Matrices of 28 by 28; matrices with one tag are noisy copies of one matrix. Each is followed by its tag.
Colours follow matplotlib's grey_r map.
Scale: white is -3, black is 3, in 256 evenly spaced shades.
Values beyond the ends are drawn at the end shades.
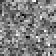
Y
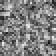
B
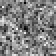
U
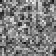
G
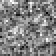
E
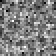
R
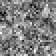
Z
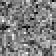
U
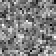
Z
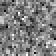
U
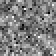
U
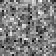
G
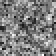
U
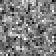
G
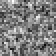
E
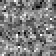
R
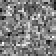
B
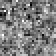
Z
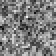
U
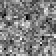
Z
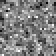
R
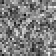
Y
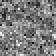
Z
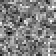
Y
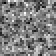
R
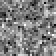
Z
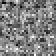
R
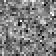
G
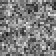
B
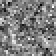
U
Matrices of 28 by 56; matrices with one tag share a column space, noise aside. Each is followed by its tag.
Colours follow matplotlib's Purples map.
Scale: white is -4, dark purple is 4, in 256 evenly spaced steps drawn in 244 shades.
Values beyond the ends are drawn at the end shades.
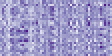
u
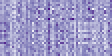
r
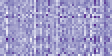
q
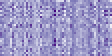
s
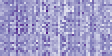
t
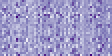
q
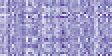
q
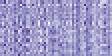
u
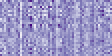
s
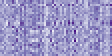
u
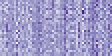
r
